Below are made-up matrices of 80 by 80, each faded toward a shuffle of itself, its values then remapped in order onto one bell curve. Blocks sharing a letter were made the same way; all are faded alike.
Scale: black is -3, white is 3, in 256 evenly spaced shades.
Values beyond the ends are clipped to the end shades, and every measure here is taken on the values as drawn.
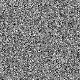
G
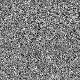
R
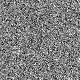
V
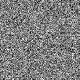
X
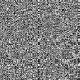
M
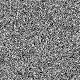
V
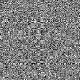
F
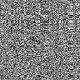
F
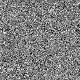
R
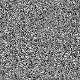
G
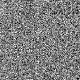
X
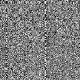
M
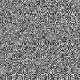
F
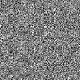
F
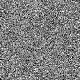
X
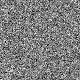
V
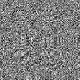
F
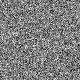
V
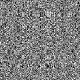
M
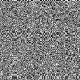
F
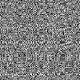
F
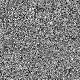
R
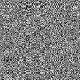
F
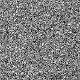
G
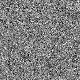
R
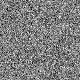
V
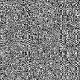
M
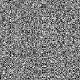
M
